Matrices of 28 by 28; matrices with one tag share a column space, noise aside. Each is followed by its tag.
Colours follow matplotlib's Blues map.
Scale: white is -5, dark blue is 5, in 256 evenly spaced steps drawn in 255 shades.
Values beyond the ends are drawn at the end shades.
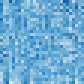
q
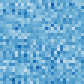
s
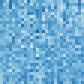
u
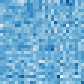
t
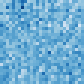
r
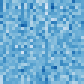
r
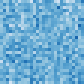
q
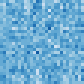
r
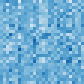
q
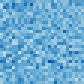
s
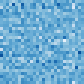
s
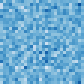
s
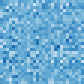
s
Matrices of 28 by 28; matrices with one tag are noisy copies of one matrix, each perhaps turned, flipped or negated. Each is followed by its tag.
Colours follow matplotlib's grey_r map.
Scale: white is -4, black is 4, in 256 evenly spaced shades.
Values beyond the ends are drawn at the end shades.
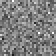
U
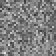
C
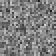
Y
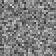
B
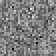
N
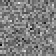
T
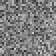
C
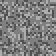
T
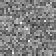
N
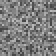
B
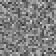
B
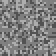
N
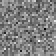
U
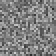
T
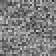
N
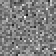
B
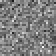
U
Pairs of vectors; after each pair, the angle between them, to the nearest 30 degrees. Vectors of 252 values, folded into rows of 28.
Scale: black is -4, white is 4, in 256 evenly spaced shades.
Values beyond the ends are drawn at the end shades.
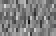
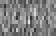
150 degrees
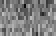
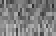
60 degrees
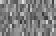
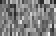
120 degrees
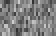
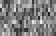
30 degrees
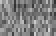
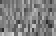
120 degrees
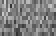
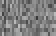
150 degrees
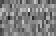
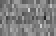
60 degrees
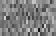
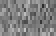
90 degrees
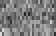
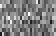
150 degrees
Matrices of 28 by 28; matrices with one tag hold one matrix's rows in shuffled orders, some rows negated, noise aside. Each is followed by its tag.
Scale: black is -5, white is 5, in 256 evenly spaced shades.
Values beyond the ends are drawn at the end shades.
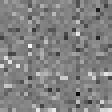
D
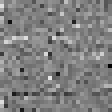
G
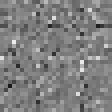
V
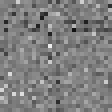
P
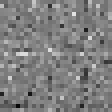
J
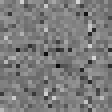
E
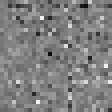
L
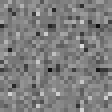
V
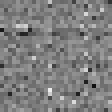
J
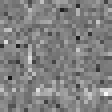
D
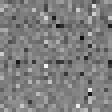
E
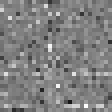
P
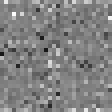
P
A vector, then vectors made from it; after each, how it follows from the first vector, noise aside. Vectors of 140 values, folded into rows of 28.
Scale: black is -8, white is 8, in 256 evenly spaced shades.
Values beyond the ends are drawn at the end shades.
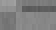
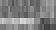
reversed, negated, scaled up.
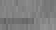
reversed, shrunk.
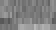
wrapped around, negated.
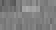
negated, partly zeroed.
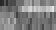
negated, scaled up.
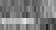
reversed, negated, scaled up.
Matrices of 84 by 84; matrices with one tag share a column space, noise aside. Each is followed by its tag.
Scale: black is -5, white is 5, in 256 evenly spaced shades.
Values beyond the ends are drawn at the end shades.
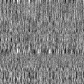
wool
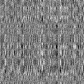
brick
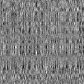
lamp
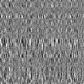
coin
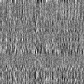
wool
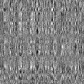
lamp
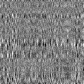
coin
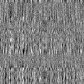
wool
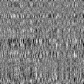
coin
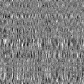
coin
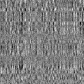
lamp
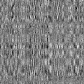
brick
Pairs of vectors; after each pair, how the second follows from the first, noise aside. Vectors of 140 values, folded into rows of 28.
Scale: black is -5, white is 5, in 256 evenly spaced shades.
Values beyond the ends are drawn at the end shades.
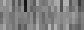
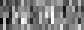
wrapped around, negated, scaled up.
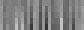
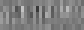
reversed, partly zeroed.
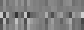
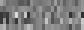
sign-scrambled.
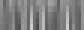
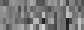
sign-scrambled.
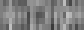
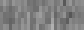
negated, shrunk.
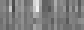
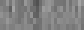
negated, shrunk.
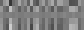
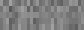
negated, shrunk.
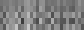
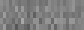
negated, shrunk.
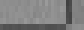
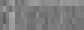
wrapped around, negated, shrunk.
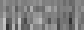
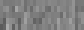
negated, shrunk.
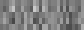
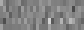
reversed, partly zeroed.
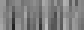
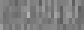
wrapped around, negated, shrunk.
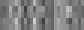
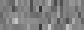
reversed, partly zeroed.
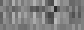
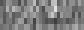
sign-scrambled.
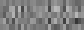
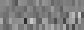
wrapped around, partly zeroed.
